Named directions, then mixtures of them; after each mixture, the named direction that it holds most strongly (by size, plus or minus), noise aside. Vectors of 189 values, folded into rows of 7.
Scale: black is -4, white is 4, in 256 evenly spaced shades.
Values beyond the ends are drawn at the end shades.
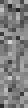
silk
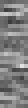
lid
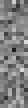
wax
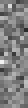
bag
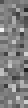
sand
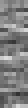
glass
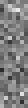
silk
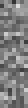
wax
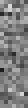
silk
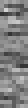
lid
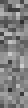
silk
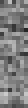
glass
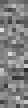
sand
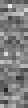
lid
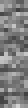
glass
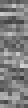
lid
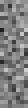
bag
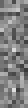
wax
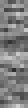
glass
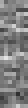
glass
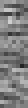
lid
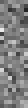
sand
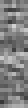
glass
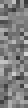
wax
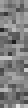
glass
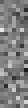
sand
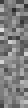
silk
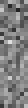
silk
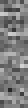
lid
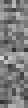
wax
